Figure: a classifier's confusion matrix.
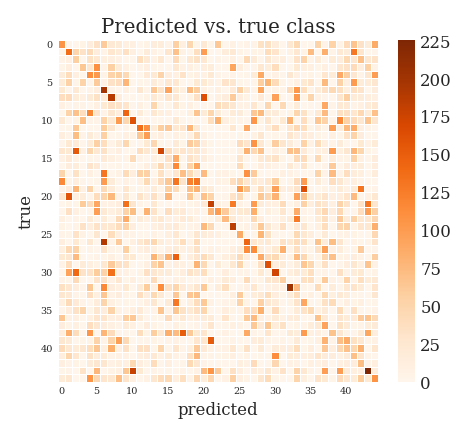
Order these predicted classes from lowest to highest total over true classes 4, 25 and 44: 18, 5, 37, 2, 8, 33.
18, 2, 37, 33, 8, 5
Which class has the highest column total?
6
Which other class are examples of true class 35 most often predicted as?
28
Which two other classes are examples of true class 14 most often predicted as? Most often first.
2, 38
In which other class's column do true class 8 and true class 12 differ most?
37
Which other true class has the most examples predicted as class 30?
41
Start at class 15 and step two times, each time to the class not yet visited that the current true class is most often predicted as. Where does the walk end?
19
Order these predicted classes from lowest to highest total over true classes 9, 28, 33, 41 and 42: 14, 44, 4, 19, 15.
14, 15, 44, 4, 19
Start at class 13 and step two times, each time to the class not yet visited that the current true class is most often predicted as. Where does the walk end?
26
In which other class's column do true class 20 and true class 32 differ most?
1
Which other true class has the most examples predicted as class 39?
10
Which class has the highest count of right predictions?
43
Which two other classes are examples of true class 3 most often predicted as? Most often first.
5, 24
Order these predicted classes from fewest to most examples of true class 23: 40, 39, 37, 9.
40, 37, 39, 9
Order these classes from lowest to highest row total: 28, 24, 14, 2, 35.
2, 35, 24, 28, 14
